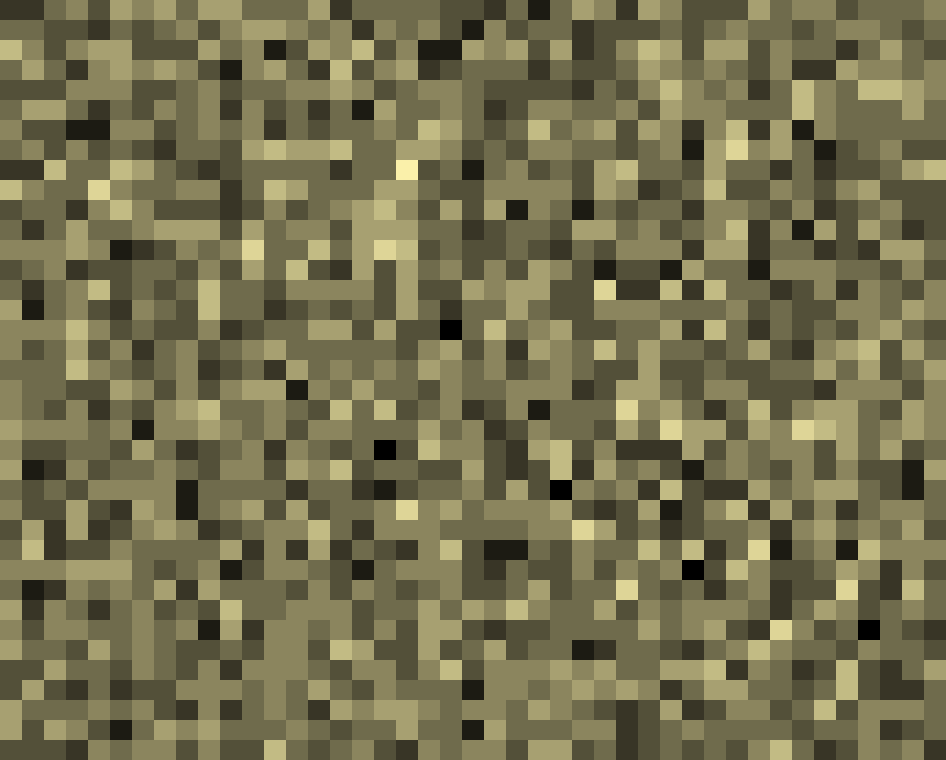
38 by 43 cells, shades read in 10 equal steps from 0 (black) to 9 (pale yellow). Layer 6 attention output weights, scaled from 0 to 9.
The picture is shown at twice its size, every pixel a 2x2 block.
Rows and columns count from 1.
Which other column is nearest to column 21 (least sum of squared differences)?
20
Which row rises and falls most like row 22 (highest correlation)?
6
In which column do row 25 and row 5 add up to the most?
31
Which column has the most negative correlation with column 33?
35
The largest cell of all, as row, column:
9, 19
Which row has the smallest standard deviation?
2
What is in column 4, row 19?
7
